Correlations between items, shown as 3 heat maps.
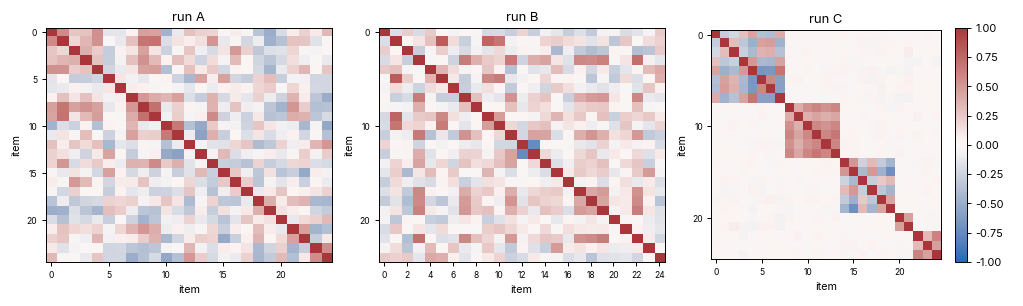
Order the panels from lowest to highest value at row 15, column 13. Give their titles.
run B, run C, run A
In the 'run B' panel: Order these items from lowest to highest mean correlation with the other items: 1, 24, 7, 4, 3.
24, 4, 7, 1, 3
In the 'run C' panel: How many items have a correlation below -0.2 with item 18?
3
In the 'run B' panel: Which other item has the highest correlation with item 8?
3
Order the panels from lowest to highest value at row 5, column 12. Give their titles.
run A, run B, run C
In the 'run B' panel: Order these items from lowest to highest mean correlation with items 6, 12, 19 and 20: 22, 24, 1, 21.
24, 1, 21, 22
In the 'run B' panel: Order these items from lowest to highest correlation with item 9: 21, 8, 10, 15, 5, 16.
8, 16, 21, 15, 10, 5
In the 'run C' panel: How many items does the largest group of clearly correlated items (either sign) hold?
8
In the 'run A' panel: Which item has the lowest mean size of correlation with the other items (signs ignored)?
6
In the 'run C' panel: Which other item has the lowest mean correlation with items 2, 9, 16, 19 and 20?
15
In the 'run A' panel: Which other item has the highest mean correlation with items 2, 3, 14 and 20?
8
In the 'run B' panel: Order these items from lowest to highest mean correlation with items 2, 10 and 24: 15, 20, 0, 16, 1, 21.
15, 20, 16, 21, 0, 1
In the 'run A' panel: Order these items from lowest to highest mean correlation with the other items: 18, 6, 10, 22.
10, 18, 6, 22
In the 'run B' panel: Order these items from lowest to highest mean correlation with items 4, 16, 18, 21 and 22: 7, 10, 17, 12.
12, 10, 7, 17
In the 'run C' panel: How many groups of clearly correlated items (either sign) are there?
5
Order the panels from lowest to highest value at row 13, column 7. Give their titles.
run A, run C, run B
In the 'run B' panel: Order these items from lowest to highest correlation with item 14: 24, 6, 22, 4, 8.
6, 4, 24, 8, 22
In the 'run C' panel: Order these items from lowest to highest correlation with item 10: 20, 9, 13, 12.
20, 9, 12, 13
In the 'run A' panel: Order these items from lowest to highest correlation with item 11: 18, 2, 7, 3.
2, 18, 3, 7
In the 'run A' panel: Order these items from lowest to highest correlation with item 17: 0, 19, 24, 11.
11, 0, 19, 24
